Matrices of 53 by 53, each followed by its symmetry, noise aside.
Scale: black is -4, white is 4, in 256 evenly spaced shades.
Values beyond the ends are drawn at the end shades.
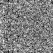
mirrored top to bottom.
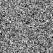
no symmetry.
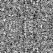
mirrored top to bottom.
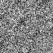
symmetric.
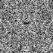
mirrored left to right.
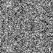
mirrored top to bottom.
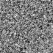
symmetric.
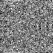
mirrored top to bottom.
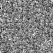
symmetric.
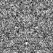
mirrored left to right.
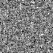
antisymmetric.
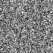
no symmetry.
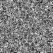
same after a half turn.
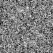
same after a half turn.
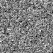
symmetric.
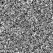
symmetric.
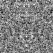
mirrored left to right.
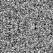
mirrored top to bottom.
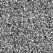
antisymmetric.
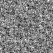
symmetric.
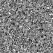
symmetric.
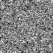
same after a half turn.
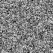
no symmetry.
